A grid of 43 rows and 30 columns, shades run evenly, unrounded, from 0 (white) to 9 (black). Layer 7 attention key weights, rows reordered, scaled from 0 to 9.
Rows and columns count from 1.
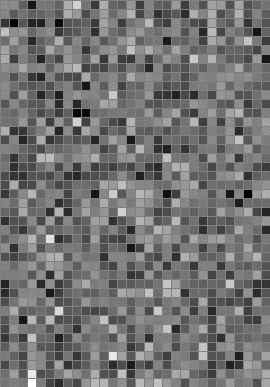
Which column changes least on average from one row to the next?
24
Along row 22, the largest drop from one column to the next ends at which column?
29
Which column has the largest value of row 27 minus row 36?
12
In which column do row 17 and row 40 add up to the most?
19
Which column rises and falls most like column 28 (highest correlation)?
11
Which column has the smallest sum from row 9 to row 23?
13
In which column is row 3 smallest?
17
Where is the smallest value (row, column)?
43, 4
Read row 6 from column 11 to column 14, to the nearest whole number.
5 4 4 5
